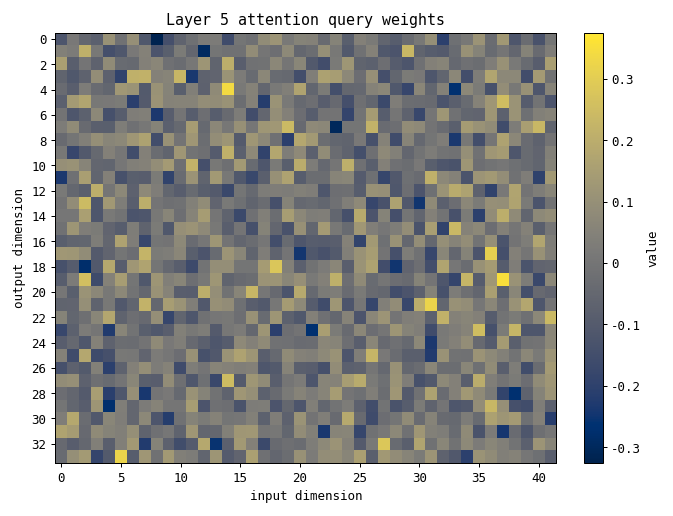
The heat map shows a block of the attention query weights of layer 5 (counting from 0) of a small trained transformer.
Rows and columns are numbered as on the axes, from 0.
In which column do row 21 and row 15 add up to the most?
31
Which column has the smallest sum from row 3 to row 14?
33
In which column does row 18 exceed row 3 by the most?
18
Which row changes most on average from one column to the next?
21
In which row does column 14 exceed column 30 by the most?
27
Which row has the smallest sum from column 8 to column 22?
6
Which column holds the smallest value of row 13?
30
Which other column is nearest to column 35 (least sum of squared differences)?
22
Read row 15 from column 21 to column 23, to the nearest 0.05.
-0.05 0.15 0
